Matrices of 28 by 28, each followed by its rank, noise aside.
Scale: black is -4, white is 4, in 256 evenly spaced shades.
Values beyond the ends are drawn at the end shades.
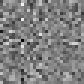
five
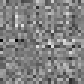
five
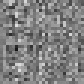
six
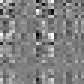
two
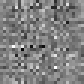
four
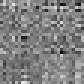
four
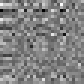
two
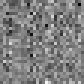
five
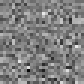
five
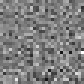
five
